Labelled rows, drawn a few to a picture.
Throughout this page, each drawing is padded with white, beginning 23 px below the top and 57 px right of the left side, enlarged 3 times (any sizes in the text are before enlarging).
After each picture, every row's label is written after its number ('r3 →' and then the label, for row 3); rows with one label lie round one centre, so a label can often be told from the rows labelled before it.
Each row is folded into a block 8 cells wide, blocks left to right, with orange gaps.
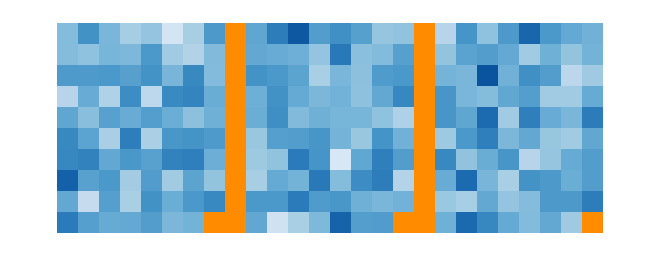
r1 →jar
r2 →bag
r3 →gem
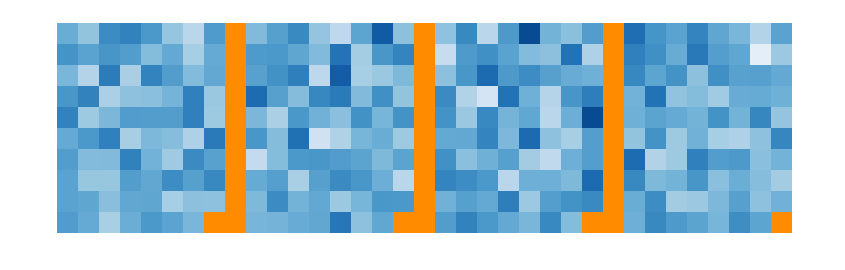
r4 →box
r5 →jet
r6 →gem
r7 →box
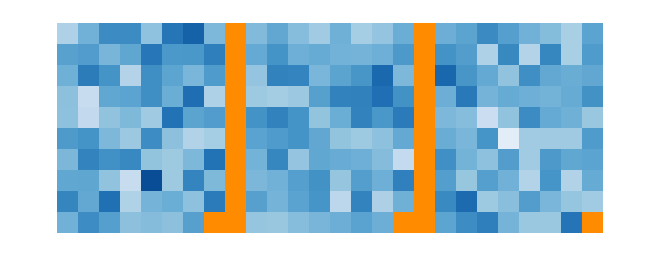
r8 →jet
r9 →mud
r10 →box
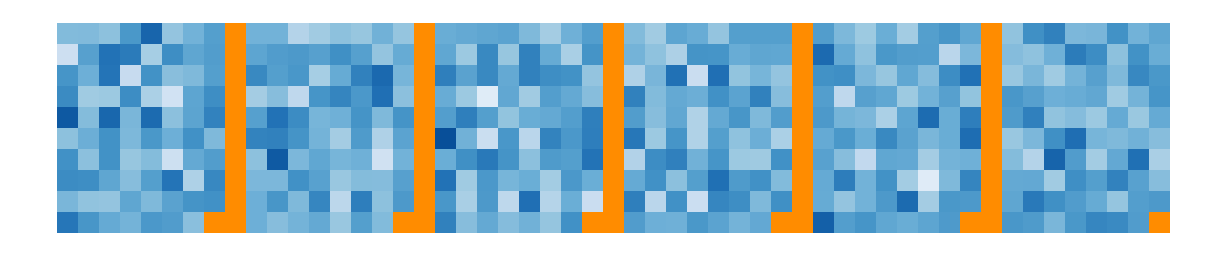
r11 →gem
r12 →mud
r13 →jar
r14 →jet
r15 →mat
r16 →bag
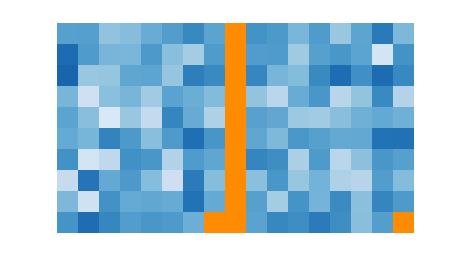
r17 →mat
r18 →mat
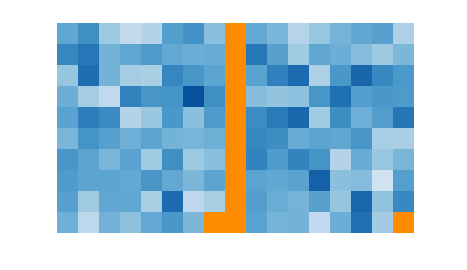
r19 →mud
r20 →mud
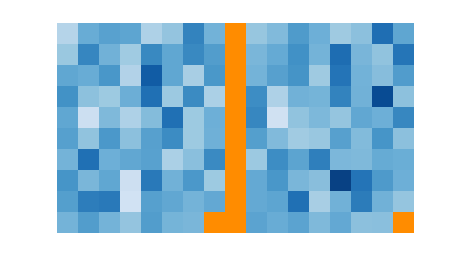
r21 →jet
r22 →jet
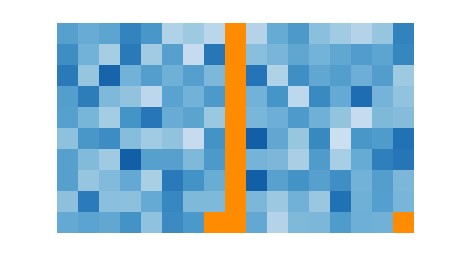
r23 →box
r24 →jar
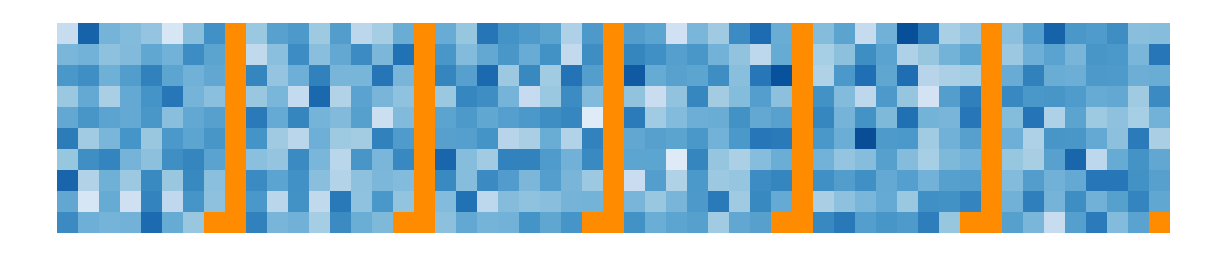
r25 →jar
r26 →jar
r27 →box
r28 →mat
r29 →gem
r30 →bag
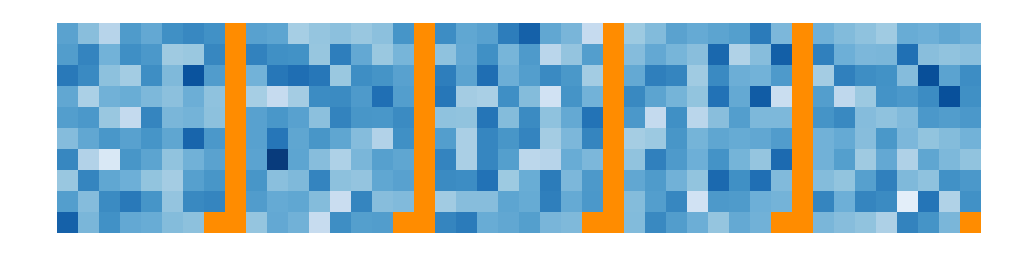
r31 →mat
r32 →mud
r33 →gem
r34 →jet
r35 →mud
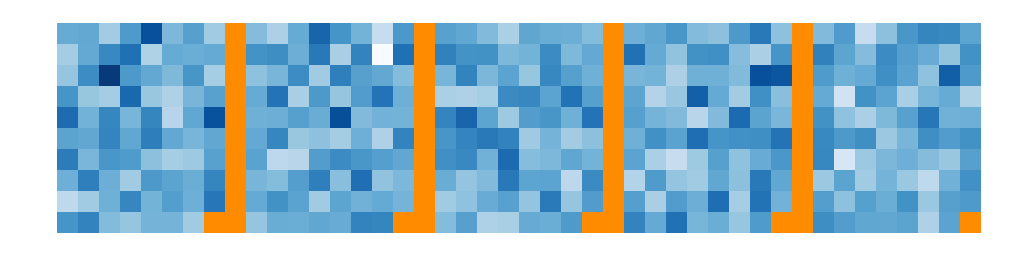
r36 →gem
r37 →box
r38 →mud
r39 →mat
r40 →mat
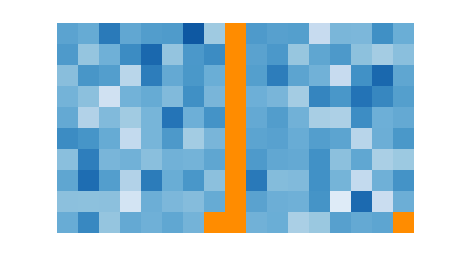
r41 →jet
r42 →mud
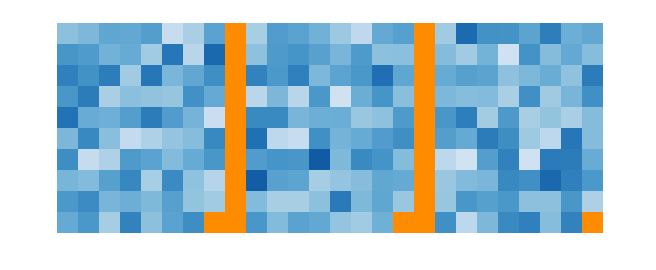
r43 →box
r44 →jar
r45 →bag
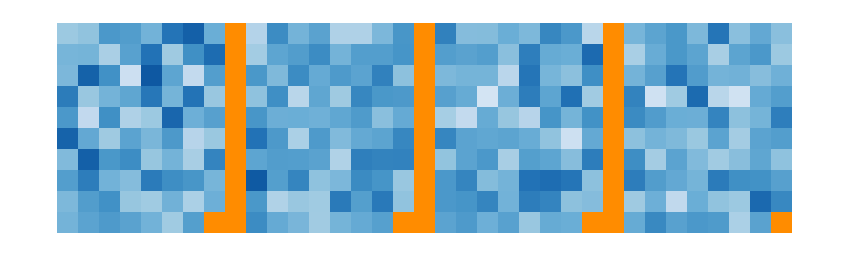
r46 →jet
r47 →jar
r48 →jet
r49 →gem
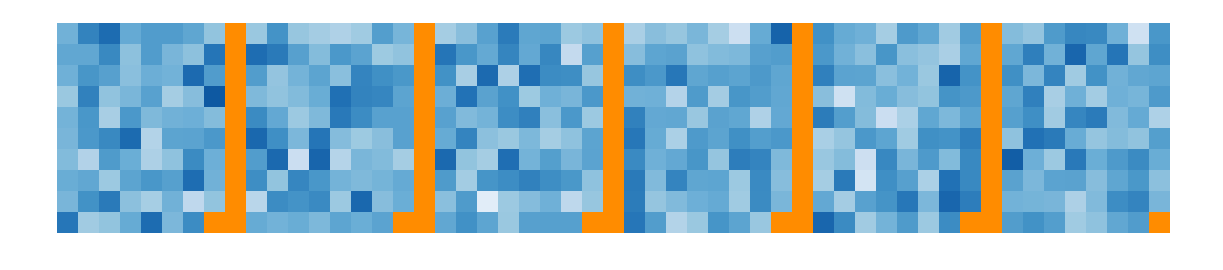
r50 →bag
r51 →mud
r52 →box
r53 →jar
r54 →mat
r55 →box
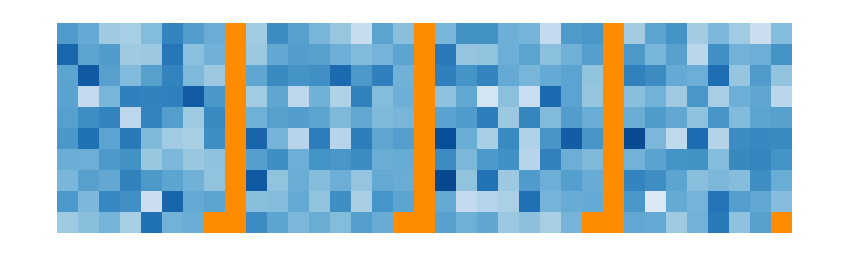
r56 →mud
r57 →jar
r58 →jar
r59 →jar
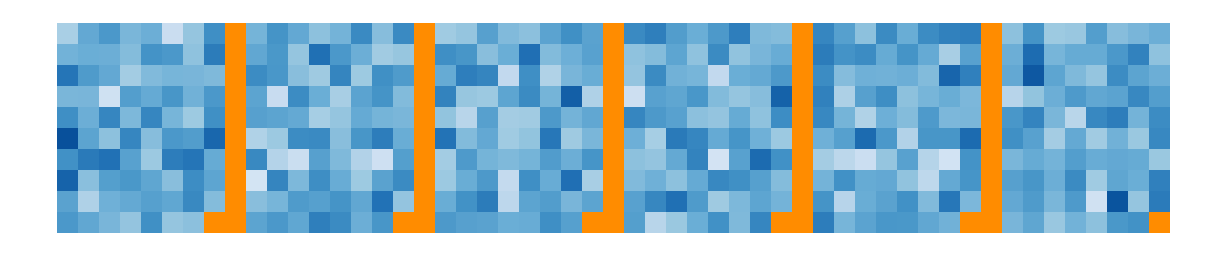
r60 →jar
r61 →mat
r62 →jet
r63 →bag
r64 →mat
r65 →mud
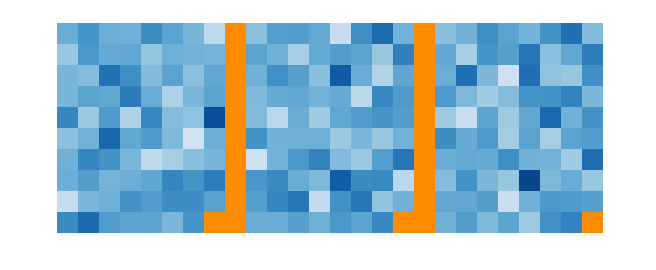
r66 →gem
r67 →jet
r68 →jet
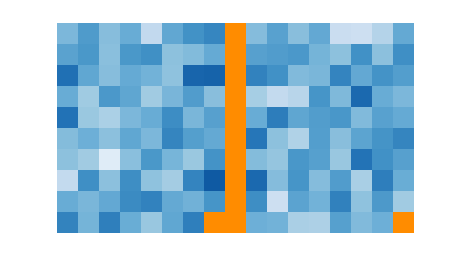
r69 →mat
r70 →jar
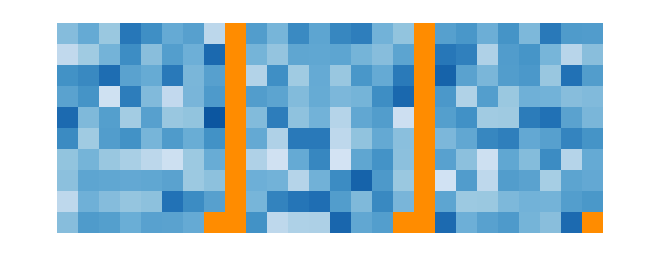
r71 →gem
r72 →bag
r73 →mat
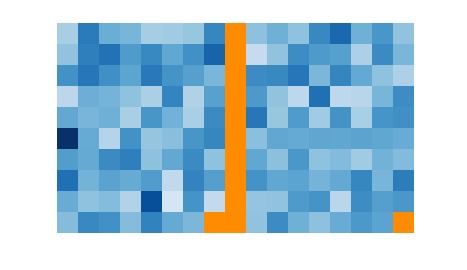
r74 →jar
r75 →gem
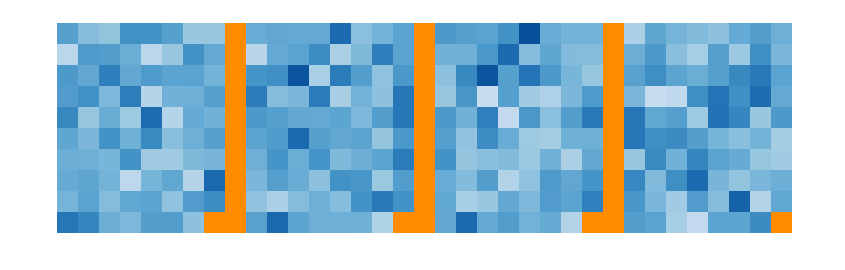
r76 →gem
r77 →gem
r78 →gem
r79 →mud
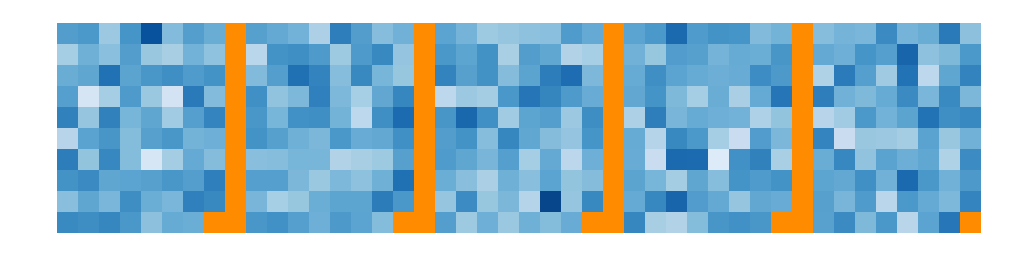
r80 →gem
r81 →gem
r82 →mud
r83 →bag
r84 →jet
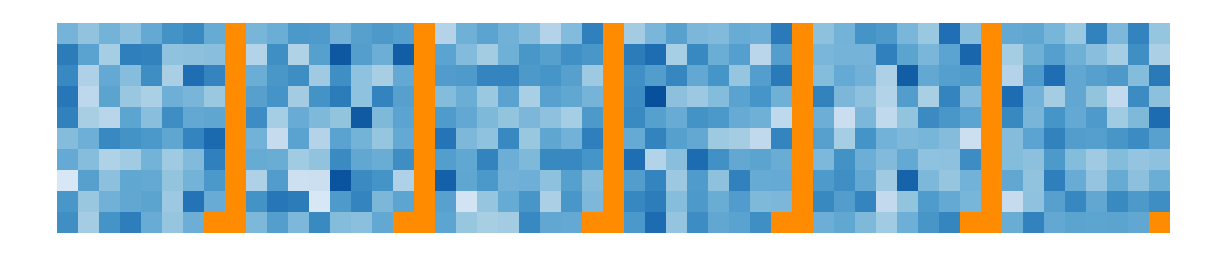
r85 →mat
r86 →jet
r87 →jar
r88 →box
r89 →jet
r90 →gem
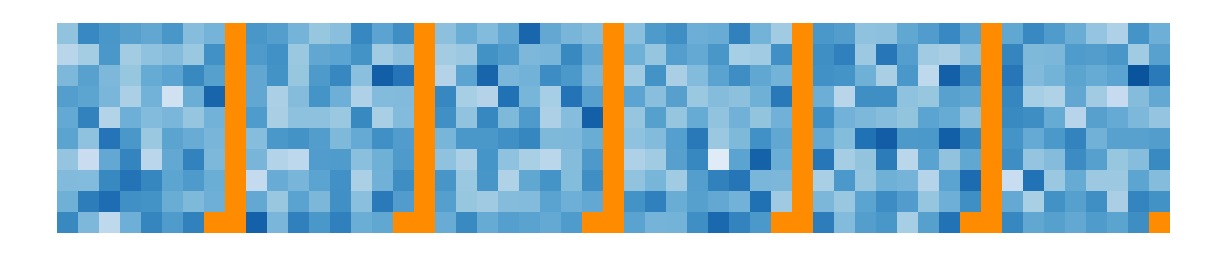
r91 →bag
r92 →mat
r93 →gem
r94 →bag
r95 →mat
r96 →mat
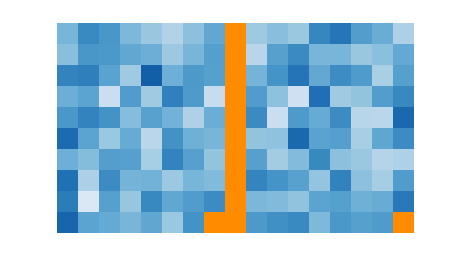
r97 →jar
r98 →gem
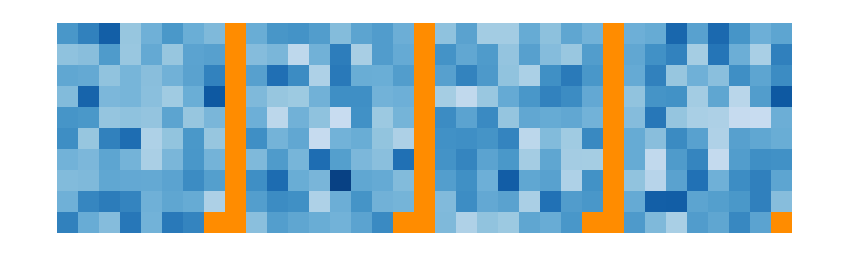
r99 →bag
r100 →jet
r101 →mud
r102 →bag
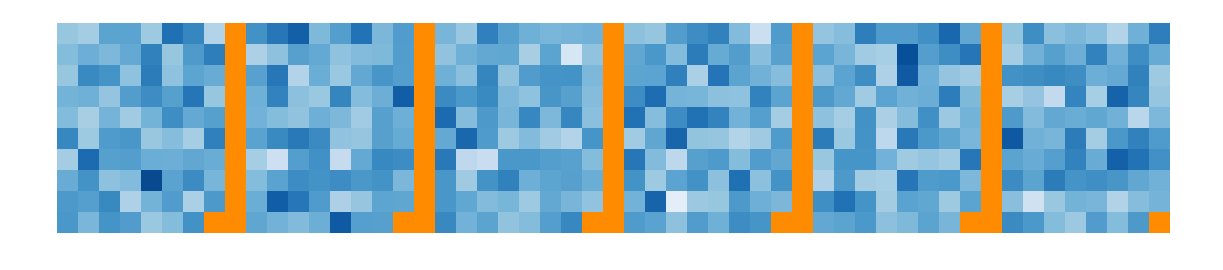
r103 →jet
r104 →bag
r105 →box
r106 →box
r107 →jet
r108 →jar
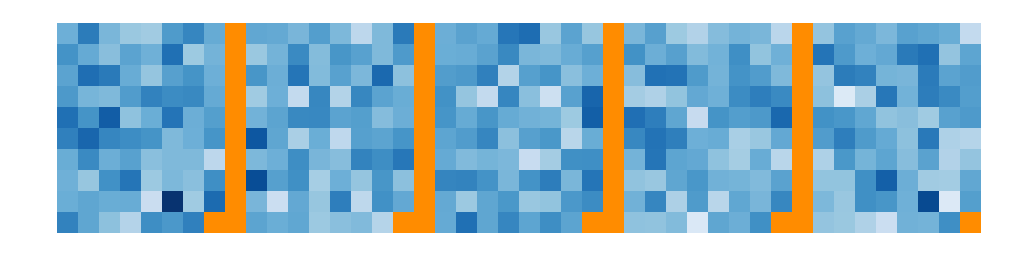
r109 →mud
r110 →jar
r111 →gem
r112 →mud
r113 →mud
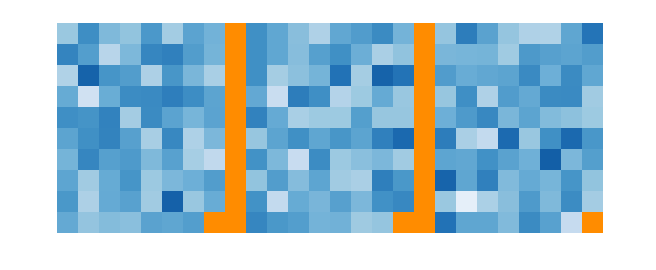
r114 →mud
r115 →mat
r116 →jar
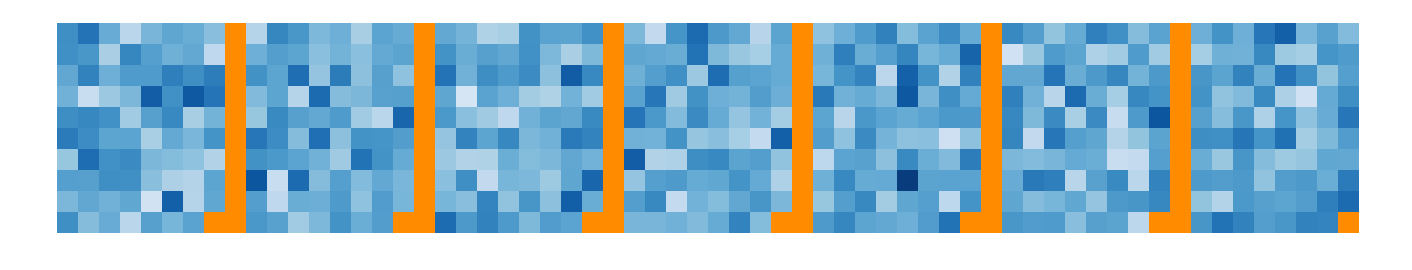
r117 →mud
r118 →jar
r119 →mat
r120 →box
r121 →jet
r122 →gem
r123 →gem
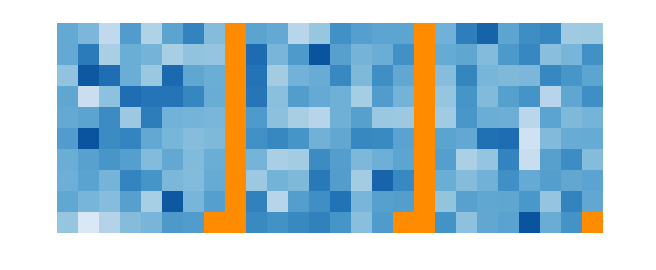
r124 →mud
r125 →mat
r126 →bag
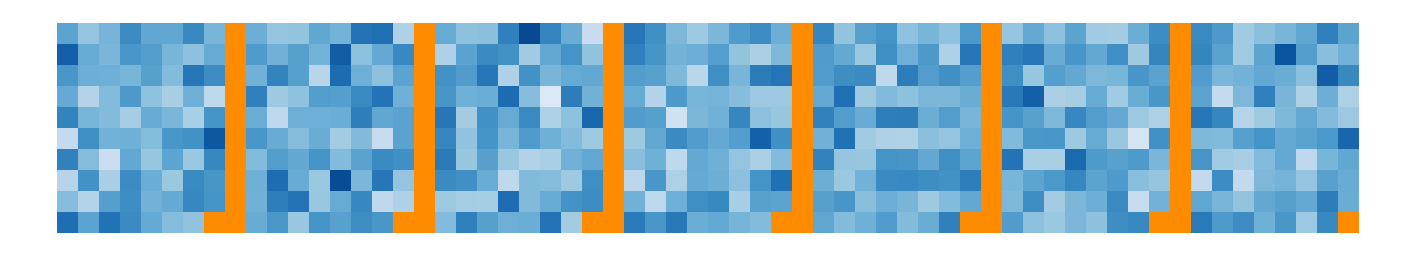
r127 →mat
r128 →jet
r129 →gem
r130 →mat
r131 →box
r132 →box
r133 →mat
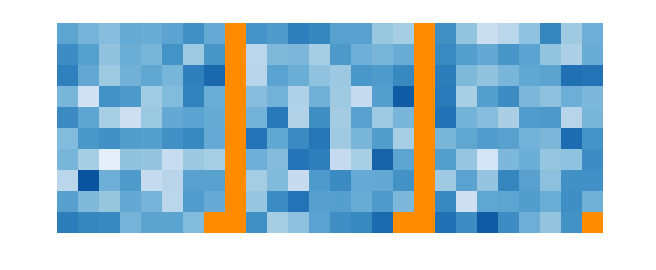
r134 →mat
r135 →bag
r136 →mat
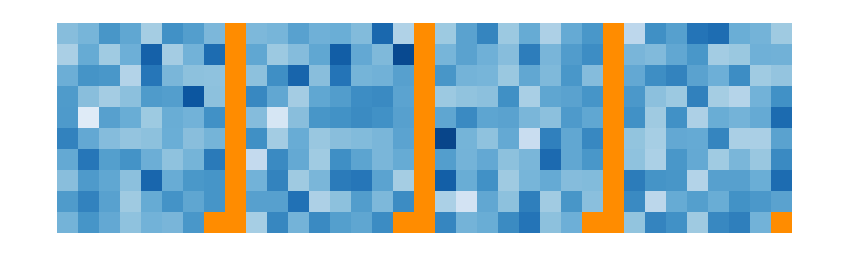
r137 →jet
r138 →jet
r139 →jar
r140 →gem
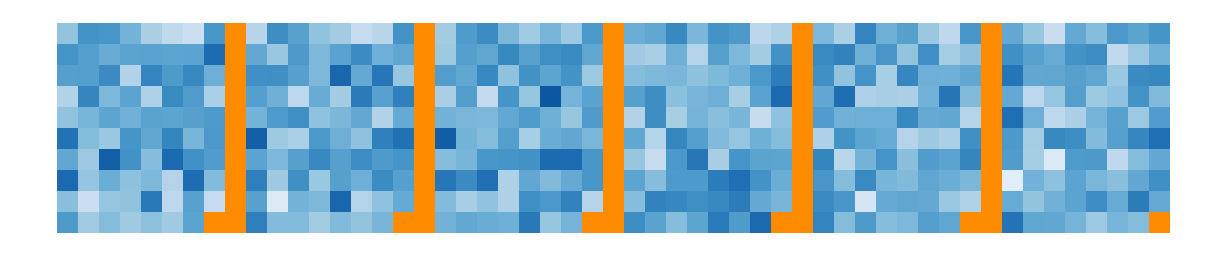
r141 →jar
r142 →jar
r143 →jar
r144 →bag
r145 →box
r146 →mat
